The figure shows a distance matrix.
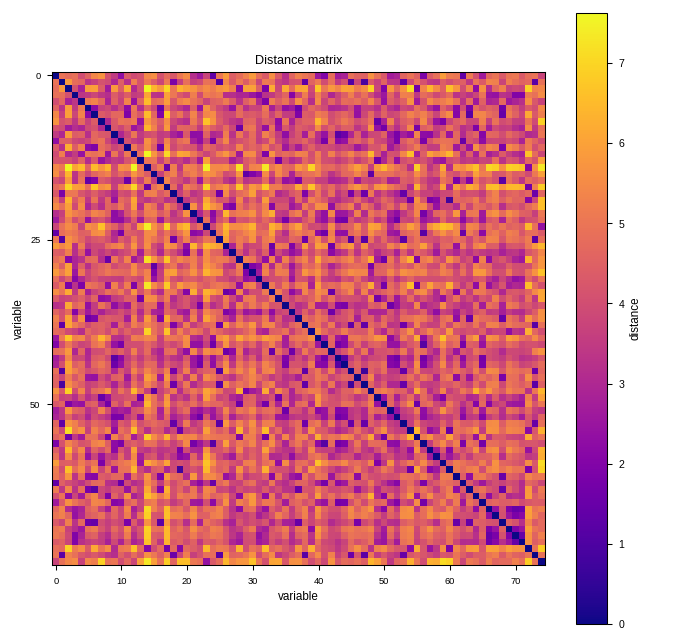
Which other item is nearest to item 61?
68
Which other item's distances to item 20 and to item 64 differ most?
2
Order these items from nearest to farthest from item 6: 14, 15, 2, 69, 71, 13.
71, 13, 15, 69, 2, 14
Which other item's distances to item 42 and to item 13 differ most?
34
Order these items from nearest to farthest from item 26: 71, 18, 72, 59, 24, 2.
71, 59, 72, 18, 2, 24
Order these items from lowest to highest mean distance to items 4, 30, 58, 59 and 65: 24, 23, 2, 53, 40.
53, 24, 2, 40, 23
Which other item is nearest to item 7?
49
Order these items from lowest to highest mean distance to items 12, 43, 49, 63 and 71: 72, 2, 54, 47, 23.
47, 2, 23, 54, 72
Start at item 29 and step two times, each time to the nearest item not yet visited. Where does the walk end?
48
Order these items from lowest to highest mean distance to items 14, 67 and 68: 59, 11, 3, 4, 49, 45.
3, 11, 49, 4, 45, 59
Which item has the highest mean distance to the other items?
14
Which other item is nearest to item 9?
43
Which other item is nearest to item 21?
56
